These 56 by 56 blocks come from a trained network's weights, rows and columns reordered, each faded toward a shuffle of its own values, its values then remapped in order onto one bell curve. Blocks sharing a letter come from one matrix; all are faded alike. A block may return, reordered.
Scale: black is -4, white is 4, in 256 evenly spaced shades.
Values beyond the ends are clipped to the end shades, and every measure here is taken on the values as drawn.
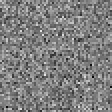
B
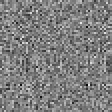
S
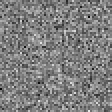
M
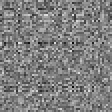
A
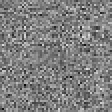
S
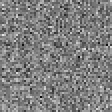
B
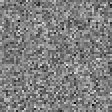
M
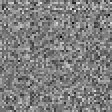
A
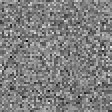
M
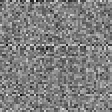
A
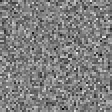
M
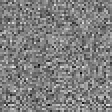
A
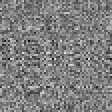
A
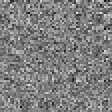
S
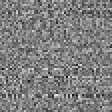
A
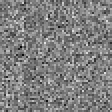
M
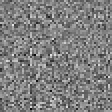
S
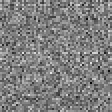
A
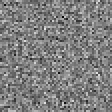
M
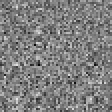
S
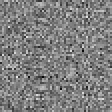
B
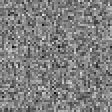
B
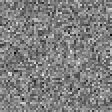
M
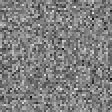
M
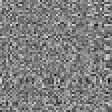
S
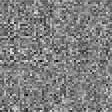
S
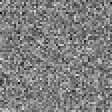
M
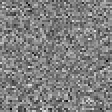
B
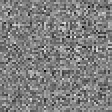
S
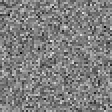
M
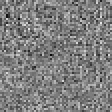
S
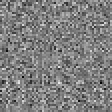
S
